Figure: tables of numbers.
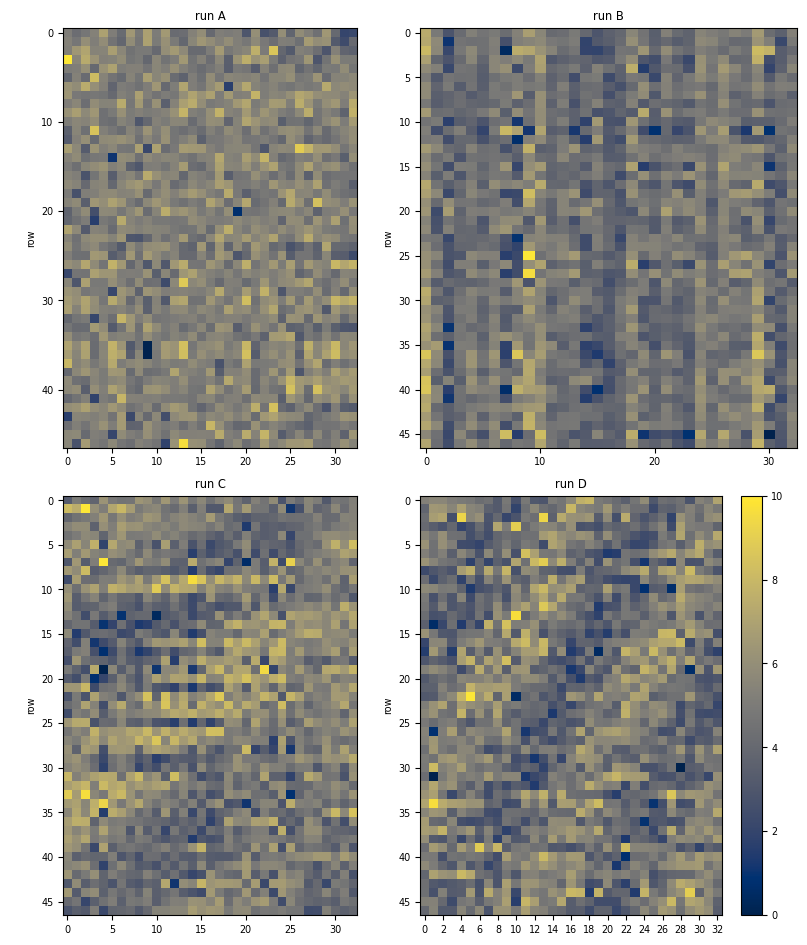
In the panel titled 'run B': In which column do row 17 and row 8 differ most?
29
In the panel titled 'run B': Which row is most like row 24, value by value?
23
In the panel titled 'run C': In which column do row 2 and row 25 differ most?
16
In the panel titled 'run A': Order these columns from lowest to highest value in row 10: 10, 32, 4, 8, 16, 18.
8, 18, 4, 10, 16, 32
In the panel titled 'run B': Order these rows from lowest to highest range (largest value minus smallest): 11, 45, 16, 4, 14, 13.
14, 16, 13, 4, 11, 45
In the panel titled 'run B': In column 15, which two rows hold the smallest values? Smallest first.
40, 36
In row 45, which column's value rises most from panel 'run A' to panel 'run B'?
24
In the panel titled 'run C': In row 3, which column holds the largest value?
6
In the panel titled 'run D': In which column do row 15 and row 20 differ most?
22
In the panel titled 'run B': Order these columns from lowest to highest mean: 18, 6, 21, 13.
13, 21, 6, 18
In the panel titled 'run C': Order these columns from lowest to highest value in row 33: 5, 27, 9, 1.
27, 9, 1, 5
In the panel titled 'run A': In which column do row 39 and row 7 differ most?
21
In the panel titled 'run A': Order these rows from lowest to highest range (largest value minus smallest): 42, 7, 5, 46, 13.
7, 5, 42, 13, 46
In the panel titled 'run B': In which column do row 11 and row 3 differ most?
9
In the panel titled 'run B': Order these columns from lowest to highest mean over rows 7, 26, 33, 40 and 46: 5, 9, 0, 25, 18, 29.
5, 25, 9, 18, 29, 0
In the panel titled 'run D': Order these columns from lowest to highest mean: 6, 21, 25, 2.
21, 25, 6, 2
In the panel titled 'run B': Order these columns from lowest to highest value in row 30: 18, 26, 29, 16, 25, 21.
16, 25, 21, 18, 26, 29
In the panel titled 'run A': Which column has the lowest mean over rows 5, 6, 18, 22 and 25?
5
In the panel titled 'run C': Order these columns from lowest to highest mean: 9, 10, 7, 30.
10, 7, 9, 30
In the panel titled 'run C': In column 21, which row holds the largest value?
9
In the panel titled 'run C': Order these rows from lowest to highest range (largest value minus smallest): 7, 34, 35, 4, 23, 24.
4, 24, 23, 35, 34, 7
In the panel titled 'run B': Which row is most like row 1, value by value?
41
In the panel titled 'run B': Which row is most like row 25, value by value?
27
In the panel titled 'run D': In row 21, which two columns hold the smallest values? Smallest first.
15, 31
